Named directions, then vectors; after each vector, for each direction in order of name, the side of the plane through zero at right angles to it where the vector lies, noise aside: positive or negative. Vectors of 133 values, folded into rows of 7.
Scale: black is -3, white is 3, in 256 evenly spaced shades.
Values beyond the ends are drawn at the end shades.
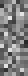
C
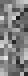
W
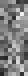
positive, negative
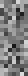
negative, positive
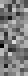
negative, negative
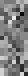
negative, positive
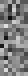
negative, negative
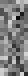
negative, positive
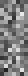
positive, negative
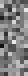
negative, negative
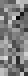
negative, positive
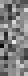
negative, negative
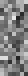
negative, positive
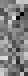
negative, positive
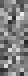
positive, negative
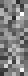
positive, negative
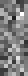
positive, negative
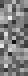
positive, positive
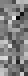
negative, positive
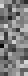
negative, negative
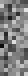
negative, negative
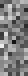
positive, positive
